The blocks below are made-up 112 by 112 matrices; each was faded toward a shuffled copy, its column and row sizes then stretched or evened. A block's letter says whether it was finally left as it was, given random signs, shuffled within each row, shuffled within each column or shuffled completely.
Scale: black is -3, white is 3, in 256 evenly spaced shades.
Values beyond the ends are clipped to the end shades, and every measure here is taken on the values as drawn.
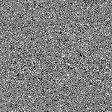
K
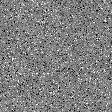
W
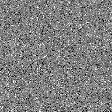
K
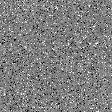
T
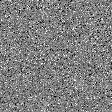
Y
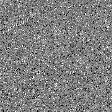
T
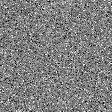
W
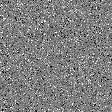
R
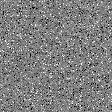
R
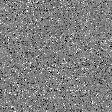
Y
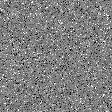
W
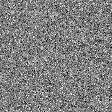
R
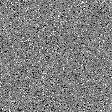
R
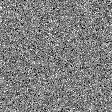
W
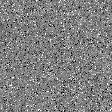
T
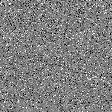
Y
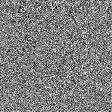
K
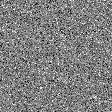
W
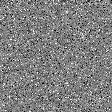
Y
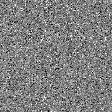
K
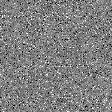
K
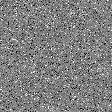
W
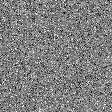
W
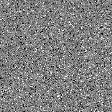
K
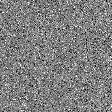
R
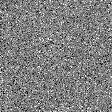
R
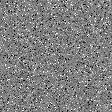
W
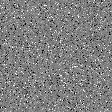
Y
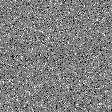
W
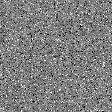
T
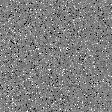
R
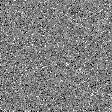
T
